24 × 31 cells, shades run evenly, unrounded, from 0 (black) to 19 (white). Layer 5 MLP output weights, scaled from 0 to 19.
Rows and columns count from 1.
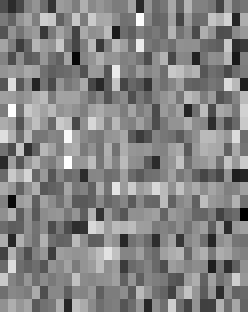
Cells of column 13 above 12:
8
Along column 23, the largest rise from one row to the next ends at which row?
20
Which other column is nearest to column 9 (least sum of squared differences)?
26
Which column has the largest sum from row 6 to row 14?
2
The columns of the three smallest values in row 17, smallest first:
31, 13, 28
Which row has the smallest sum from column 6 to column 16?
7
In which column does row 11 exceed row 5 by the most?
30
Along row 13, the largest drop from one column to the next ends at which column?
10
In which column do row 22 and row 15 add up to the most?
15
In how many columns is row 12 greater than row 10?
18
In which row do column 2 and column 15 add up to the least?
16
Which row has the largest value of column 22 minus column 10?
3
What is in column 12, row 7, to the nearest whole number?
5
